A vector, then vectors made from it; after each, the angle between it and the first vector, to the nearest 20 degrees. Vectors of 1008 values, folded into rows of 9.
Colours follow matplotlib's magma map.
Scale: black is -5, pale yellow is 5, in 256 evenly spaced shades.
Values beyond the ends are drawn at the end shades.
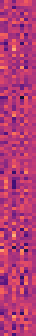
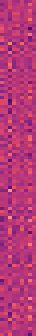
100 degrees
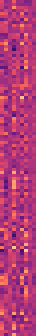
160 degrees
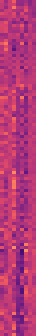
140 degrees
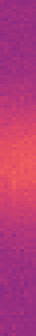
100 degrees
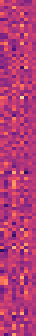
160 degrees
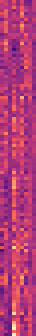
140 degrees
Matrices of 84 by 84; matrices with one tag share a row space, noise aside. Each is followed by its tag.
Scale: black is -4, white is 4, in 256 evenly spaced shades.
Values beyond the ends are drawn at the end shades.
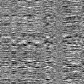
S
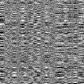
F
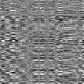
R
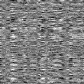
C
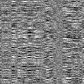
S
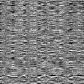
C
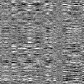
S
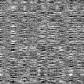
C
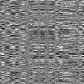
R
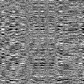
R
